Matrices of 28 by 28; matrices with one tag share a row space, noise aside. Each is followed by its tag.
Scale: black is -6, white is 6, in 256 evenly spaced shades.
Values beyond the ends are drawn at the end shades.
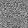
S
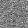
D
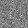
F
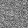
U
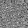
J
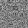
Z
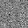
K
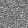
D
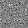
S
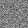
U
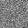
U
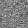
D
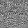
Z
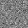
U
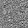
K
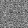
S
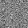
U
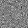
F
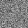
F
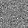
J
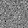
S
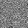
S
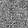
D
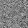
K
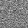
Z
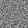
J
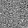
K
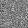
F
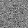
Z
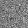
U
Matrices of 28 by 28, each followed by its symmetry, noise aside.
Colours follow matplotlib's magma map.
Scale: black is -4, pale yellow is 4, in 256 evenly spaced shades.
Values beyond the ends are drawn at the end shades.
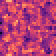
mirrored top to bottom.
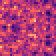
mirrored top to bottom.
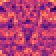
mirrored left to right.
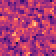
no symmetry.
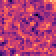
symmetric across the other diagonal.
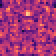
mirrored left to right.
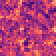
no symmetry.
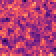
no symmetry.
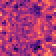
mirrored top to bottom.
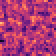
no symmetry.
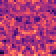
mirrored left to right.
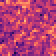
symmetric across the other diagonal.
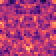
mirrored left to right.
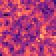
symmetric across the other diagonal.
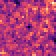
symmetric across the other diagonal.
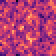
mirrored top to bottom.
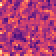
no symmetry.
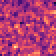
no symmetry.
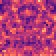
mirrored left to right.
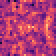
mirrored top to bottom.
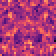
mirrored left to right.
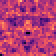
mirrored left to right.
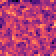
no symmetry.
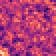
symmetric across the other diagonal.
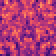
mirrored left to right.
